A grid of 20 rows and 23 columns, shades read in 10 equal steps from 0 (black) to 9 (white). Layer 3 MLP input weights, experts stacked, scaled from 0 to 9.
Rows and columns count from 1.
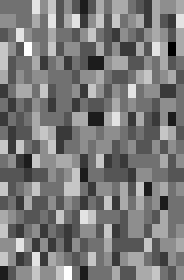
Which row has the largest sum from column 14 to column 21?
20
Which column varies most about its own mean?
1
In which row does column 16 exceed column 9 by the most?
5
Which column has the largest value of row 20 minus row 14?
19
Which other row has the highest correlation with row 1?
2
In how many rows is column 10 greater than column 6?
9
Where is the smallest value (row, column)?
4, 22
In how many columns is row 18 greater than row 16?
8
